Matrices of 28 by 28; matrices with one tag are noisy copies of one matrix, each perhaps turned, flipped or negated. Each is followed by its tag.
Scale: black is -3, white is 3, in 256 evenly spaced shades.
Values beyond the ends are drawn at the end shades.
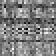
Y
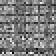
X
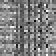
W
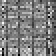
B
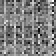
X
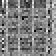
B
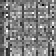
B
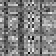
Y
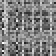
X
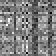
Y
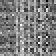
W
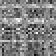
Y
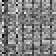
X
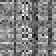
Y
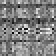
Y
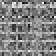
X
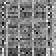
B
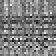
W
